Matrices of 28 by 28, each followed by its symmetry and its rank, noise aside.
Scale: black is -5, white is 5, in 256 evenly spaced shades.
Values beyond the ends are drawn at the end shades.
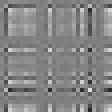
symmetric, rank one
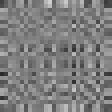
no symmetry, rank two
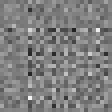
symmetric, rank three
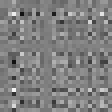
no symmetry, rank two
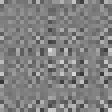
symmetric, rank two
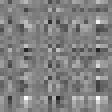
no symmetry, rank two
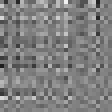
antisymmetric, rank two
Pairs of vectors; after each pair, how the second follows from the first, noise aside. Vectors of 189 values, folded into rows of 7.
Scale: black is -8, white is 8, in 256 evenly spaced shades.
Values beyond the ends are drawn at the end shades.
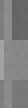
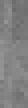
shrunk.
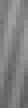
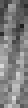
reversed, scaled up.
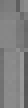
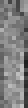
scaled up.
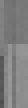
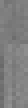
shrunk.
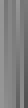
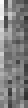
reversed, negated, scaled up.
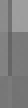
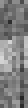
wrapped around, scaled up.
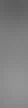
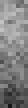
reversed, scaled up.
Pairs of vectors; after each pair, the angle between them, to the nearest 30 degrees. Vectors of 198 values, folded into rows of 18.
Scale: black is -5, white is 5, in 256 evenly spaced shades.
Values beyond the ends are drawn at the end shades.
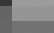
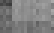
30 degrees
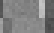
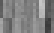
30 degrees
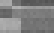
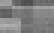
30 degrees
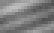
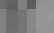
120 degrees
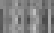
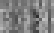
150 degrees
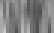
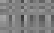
90 degrees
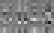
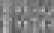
60 degrees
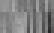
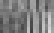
150 degrees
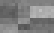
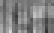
60 degrees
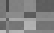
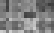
30 degrees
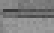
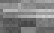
150 degrees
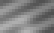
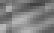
30 degrees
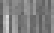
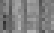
90 degrees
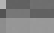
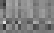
120 degrees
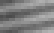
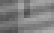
30 degrees
